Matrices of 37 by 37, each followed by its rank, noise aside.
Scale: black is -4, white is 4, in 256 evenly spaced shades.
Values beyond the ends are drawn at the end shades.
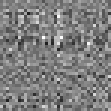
six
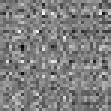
five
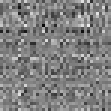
four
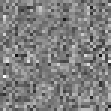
eight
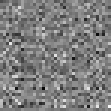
seven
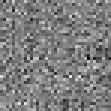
eight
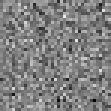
eight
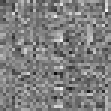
six
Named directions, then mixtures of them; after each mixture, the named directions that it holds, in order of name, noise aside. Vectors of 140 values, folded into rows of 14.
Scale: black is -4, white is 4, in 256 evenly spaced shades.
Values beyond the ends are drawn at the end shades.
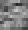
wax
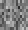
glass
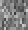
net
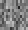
glass.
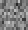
glass, net, wax.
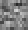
glass, wax.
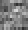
wax.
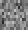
glass, net, wax.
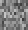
glass, net, wax.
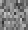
glass, net, wax.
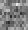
glass, wax.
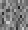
glass.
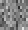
glass.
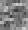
wax.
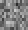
glass, wax.
